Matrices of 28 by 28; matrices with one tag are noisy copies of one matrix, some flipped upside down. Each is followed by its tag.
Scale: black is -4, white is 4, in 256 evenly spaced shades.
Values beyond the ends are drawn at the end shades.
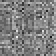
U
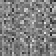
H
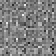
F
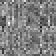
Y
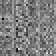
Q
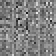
Q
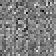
Q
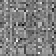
F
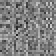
Q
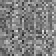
U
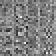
Q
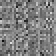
Q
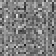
F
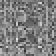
F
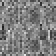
Y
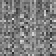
H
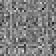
F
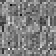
Y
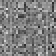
F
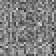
F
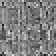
Y
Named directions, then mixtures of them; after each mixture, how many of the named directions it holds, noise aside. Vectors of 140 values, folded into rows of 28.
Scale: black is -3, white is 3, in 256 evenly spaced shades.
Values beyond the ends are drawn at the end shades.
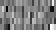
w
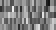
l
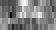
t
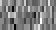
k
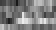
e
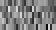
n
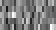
four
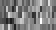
two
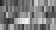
two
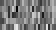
two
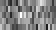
three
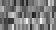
four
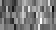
three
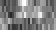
one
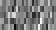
two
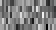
three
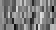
four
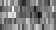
two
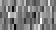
one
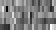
two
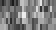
three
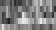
one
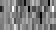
four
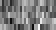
four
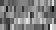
two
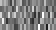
three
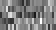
four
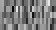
three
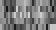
four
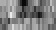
one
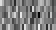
two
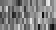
four
